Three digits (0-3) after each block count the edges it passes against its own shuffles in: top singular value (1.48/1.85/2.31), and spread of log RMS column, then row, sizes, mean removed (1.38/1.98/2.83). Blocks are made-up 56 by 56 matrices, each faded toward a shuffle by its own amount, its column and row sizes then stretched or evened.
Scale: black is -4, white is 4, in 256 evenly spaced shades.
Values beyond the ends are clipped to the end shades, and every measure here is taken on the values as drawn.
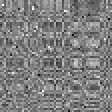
3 1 0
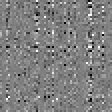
2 3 1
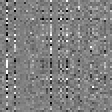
3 3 1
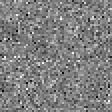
1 0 0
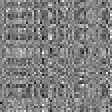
3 2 1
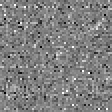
0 0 2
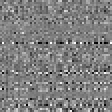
3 1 3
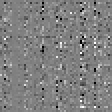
0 3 1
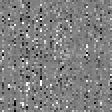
0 3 0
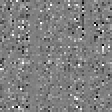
0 2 1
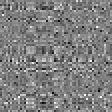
3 0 2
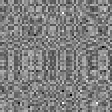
3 0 0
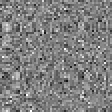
2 1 0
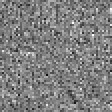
0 1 0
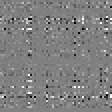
2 2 3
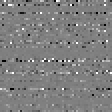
0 0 3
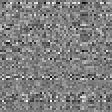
3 0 3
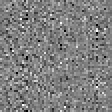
1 2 0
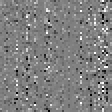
0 3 0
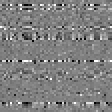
3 0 3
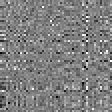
3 2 2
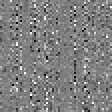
2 3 0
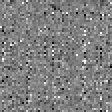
1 2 1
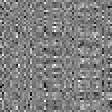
3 3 0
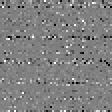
0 0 3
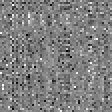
2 1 0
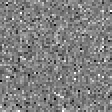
0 0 0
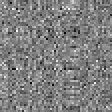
3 0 1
